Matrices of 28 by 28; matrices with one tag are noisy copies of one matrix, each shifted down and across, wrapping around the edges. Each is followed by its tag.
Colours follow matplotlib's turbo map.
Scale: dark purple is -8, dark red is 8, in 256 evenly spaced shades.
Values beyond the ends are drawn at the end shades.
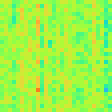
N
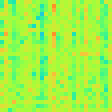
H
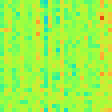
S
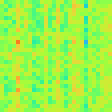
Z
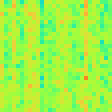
Z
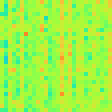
S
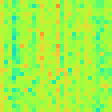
N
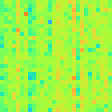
N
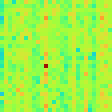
Z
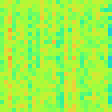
H
